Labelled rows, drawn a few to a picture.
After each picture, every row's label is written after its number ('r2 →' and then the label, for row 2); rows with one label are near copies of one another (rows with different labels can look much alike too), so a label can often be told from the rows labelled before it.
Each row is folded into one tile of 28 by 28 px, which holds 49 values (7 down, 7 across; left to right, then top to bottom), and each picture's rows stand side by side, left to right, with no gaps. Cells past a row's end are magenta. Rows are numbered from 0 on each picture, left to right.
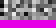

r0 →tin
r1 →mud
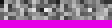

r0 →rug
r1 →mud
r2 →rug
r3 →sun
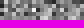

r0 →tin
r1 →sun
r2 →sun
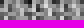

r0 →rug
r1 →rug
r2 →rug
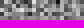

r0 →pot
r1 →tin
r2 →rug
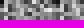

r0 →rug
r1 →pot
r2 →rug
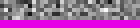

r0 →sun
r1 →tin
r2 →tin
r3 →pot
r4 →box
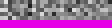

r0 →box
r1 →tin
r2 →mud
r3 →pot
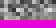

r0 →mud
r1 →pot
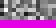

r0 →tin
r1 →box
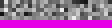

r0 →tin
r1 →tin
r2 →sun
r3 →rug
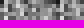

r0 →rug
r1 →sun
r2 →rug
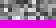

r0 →sun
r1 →box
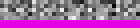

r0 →mud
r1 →tin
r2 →sun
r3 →sun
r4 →tin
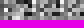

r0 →sun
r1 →tin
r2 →tin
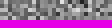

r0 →box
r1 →box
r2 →pot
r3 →tin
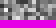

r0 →sun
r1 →box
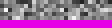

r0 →sun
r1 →tin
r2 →sun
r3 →pot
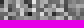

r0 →rug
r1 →tin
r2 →box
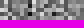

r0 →box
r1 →tin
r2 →box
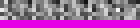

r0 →box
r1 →rug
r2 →rug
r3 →rug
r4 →sun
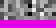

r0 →rug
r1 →tin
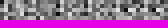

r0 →rug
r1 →box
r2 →tin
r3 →tin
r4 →mud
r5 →mud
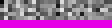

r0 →rug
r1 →box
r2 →tin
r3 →mud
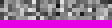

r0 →rug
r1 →box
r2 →tin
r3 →sun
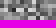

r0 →mud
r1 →box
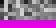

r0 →rug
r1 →pot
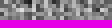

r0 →pot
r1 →rug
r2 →rug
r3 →mud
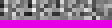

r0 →tin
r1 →tin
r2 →tin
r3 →box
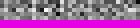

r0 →mud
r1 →mud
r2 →tin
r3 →mud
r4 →pot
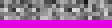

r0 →mud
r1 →sun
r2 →mud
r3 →rug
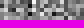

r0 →mud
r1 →tin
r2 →box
